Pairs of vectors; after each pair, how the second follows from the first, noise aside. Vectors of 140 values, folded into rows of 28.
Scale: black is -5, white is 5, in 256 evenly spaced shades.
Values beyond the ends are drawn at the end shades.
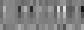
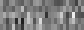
wrapped around, negated.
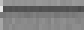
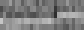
wrapped around, negated.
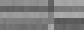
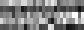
wrapped around, negated, scaled up.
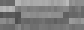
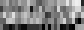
wrapped around, negated, scaled up.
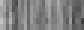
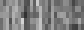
wrapped around, negated.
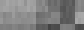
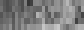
negated.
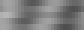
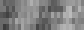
negated.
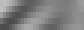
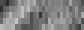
negated.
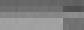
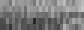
negated.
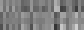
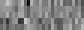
reversed.
